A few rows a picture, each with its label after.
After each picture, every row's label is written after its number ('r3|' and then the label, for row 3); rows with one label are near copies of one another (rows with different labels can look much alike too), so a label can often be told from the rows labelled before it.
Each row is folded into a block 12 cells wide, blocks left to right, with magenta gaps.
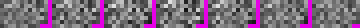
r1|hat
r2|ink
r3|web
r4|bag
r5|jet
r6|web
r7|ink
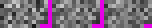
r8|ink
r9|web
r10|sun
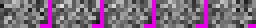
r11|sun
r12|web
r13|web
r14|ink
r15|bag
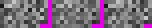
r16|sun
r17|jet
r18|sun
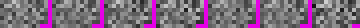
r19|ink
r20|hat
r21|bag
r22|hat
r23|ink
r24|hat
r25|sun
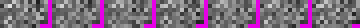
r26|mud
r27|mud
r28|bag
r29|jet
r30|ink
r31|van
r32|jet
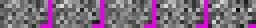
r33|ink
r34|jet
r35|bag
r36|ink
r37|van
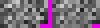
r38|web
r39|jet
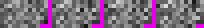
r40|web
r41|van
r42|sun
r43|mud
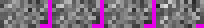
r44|van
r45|web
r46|van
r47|mud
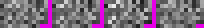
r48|ink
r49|mud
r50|mud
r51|hat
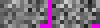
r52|bag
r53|ink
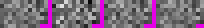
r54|hat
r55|mud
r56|ink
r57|hat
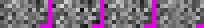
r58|ink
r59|van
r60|ink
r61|sun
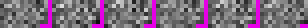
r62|ink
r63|web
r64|bag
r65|hat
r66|bag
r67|jet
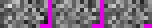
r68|web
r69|hat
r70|mud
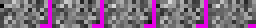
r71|sun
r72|bag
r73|web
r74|sun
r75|mud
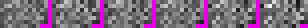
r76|web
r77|hat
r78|sun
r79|jet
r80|van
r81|mud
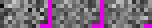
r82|sun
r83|ink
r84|bag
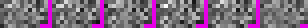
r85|hat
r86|jet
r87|sun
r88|mud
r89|bag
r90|hat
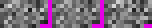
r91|van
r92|van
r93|bag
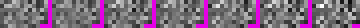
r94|hat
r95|hat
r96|bag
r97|bag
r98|mud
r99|bag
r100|mud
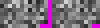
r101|bag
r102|bag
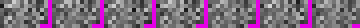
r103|sun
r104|bag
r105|van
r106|sun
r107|van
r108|mud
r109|sun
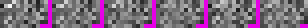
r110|mud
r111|mud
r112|bag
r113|hat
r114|sun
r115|web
